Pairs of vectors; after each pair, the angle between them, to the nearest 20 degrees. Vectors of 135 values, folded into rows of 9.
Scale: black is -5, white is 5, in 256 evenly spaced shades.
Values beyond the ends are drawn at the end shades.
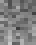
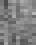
120 degrees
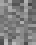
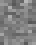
40 degrees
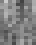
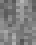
160 degrees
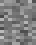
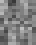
100 degrees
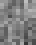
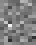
80 degrees
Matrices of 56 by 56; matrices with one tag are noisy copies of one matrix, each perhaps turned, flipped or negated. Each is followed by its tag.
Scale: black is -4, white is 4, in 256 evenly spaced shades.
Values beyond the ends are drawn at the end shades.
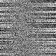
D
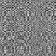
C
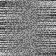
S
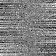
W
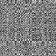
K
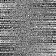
W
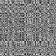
K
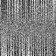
S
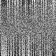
S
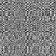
C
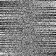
S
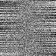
S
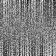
W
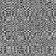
C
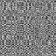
C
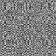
C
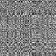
K
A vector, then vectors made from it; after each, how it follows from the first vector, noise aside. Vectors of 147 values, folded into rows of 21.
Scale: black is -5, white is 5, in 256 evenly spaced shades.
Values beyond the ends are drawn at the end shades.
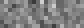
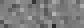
partly zeroed.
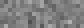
reversed, negated, shrunk.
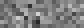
wrapped around, negated.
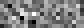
wrapped around, negated, scaled up.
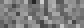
copied.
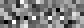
wrapped around, scaled up.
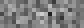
wrapped around, negated.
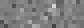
partly zeroed.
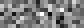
wrapped around, negated, scaled up.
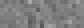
reversed, negated, shrunk.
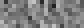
negated.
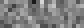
copied.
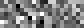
wrapped around, negated, scaled up.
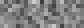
negated.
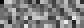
wrapped around, negated, scaled up.
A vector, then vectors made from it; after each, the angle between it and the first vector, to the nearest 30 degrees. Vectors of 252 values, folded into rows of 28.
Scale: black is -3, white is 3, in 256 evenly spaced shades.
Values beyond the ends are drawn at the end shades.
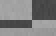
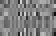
90 degrees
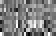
90 degrees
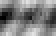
90 degrees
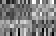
120 degrees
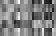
60 degrees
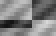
30 degrees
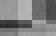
30 degrees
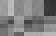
60 degrees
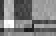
120 degrees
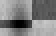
30 degrees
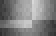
120 degrees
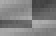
30 degrees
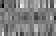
90 degrees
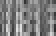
90 degrees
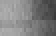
60 degrees
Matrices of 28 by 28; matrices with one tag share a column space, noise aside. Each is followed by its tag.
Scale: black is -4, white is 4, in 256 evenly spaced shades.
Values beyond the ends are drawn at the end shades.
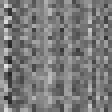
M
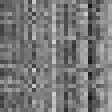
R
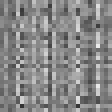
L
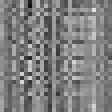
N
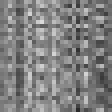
M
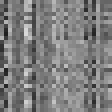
R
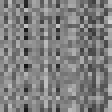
M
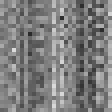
M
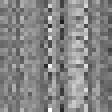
M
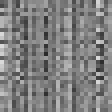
N
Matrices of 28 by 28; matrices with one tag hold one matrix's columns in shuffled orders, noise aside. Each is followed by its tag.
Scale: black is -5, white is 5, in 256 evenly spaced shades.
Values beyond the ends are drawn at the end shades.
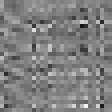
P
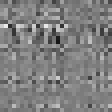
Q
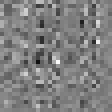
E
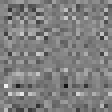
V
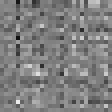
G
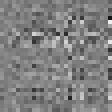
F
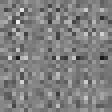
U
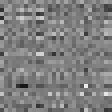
V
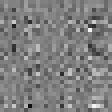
P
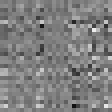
P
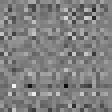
V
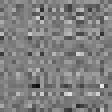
V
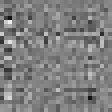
F
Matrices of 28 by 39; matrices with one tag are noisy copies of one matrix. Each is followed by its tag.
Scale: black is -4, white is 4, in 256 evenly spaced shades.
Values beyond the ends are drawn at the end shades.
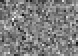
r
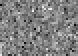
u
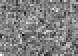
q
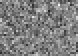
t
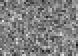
r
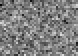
r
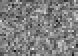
t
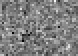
q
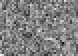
q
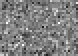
q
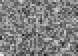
q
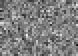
r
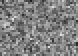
r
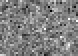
q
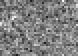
r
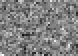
q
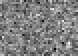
q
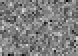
u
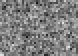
q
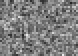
r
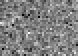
r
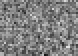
q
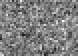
q
